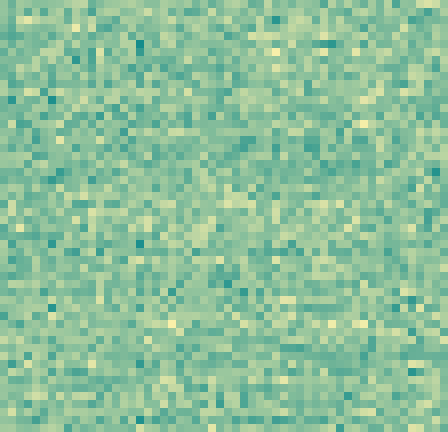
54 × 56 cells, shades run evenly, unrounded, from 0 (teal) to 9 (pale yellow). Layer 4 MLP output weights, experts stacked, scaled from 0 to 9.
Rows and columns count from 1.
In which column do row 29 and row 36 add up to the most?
3
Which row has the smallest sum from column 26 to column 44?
53
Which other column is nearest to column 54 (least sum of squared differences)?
49
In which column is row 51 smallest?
28
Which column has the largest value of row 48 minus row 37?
22
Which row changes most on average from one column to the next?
15
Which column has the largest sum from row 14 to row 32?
26
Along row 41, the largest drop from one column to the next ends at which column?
47
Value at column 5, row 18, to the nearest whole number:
2
